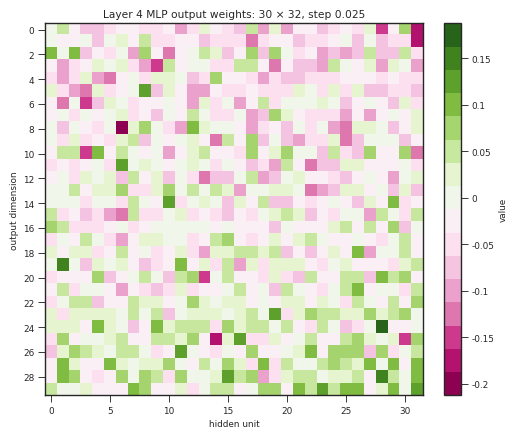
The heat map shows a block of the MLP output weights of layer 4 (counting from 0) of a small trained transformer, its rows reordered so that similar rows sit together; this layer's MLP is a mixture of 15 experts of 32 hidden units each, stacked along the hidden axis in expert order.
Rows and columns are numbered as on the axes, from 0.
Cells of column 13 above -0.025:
18
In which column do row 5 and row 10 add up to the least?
3
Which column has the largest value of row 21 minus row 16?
26
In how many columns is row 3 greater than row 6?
12
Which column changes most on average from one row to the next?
6
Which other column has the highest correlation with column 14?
30
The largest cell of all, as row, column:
24, 28
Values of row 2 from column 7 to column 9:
-0.1 0.075 -0.025
